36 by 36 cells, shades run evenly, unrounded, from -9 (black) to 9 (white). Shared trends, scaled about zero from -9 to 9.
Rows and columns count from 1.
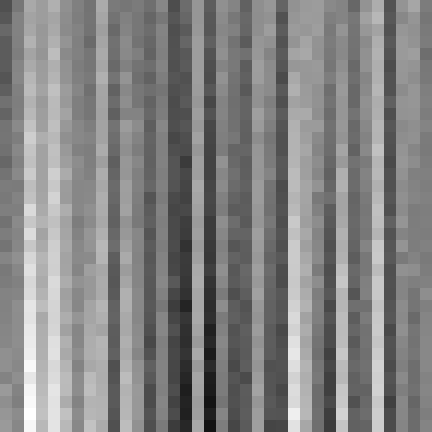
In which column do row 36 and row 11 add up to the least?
18
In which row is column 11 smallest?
1
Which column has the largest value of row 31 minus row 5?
3
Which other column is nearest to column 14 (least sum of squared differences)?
36
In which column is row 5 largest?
5
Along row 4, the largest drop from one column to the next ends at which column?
33
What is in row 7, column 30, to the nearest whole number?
-1
